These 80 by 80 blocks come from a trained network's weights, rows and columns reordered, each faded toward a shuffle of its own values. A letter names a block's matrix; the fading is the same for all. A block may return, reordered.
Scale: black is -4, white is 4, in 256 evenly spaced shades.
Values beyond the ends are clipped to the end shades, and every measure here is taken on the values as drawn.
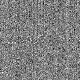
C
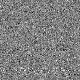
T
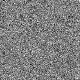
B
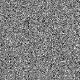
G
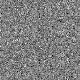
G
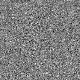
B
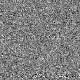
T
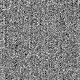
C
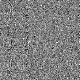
G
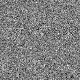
B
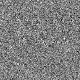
B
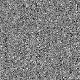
G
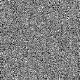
G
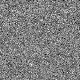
B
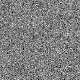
G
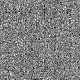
C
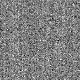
C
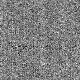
C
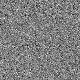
B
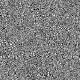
T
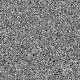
T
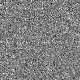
B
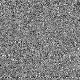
T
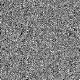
G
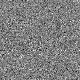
T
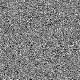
B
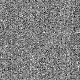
C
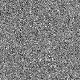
G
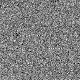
B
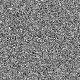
B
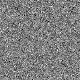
B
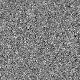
B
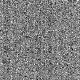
C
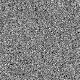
B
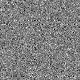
T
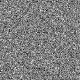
B
